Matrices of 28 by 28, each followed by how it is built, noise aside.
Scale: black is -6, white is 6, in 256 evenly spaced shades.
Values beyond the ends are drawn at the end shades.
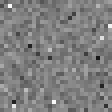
sparse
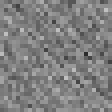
Toeplitz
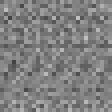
repeating columns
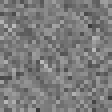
Toeplitz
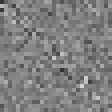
banded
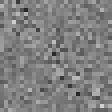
banded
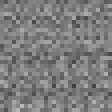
repeating columns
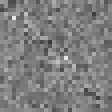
banded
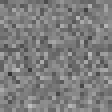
repeating columns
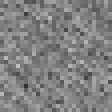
Toeplitz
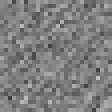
Hankel
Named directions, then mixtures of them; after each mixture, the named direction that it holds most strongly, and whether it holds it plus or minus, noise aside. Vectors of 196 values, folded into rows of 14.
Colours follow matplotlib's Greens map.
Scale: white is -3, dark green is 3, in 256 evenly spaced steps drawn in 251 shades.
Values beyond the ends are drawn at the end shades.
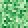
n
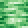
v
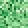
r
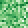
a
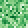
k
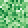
r, plus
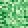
r, plus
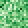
r, minus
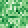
k, plus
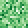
k, minus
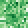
a, plus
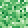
r, plus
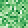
k, plus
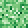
k, minus
